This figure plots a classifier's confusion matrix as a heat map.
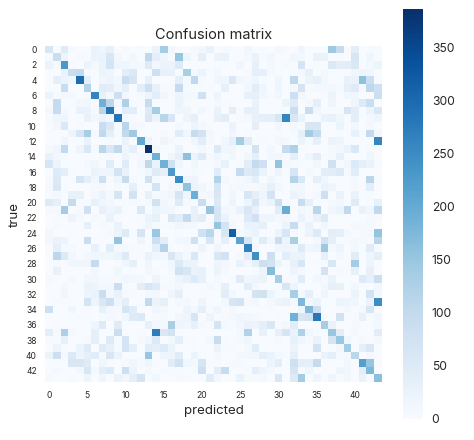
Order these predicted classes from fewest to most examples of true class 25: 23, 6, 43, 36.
6, 23, 36, 43
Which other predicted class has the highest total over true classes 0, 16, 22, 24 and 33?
43
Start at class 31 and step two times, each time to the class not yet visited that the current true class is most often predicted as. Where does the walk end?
15
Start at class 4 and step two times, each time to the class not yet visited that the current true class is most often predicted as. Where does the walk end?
42
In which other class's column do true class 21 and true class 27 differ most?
31
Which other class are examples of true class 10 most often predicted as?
7
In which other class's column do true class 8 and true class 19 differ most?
14
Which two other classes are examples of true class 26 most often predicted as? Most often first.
36, 15
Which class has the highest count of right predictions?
13
